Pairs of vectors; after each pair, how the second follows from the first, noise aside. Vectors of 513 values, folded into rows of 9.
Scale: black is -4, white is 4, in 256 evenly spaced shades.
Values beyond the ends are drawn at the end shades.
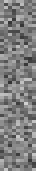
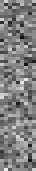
copied.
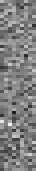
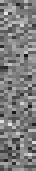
copied.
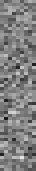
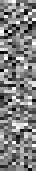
wrapped around, scaled up.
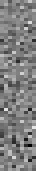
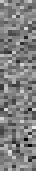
copied.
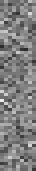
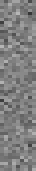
negated, shrunk.
